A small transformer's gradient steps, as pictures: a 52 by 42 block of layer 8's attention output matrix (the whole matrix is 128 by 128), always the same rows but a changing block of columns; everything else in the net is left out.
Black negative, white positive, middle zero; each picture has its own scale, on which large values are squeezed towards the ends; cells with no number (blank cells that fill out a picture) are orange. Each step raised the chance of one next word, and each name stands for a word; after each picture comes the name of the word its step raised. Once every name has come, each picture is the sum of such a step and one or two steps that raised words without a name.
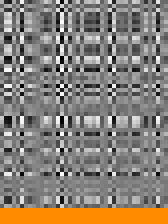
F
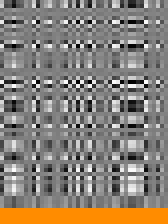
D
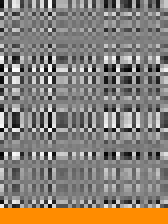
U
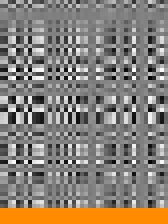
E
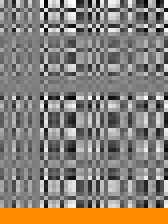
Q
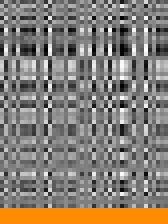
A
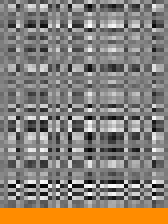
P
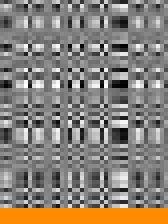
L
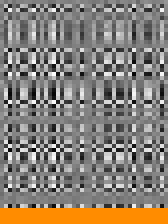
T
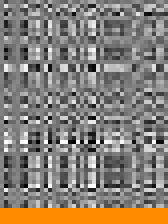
P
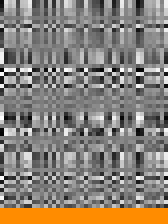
U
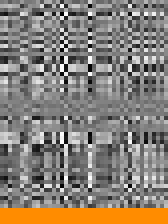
P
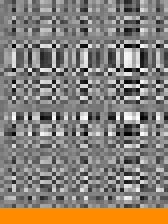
D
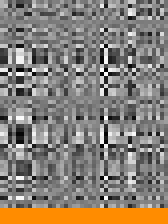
T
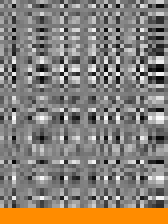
E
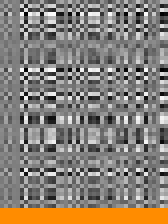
F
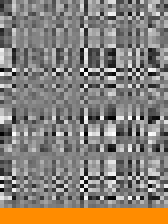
P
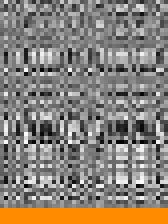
P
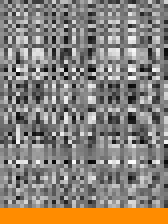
E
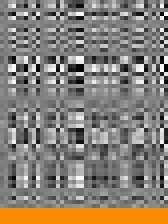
U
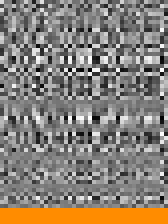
F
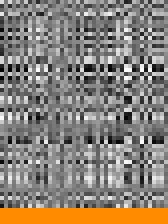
E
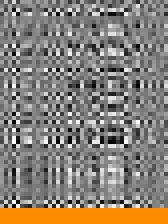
L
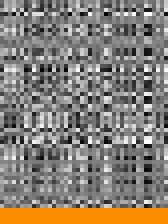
U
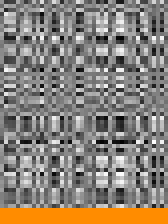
F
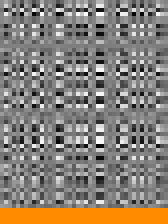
T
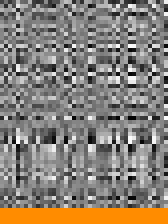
Q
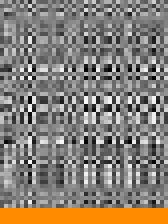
E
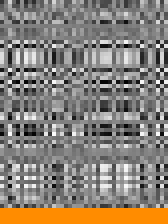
D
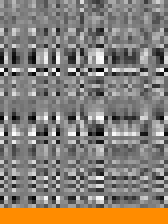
F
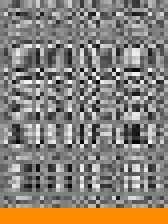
D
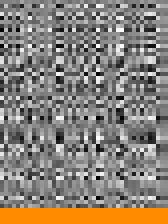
A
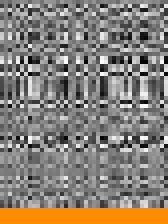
T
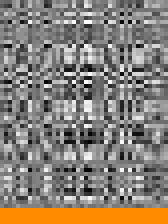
D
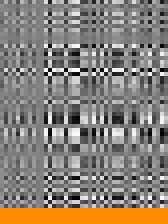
L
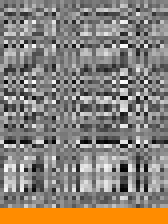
D
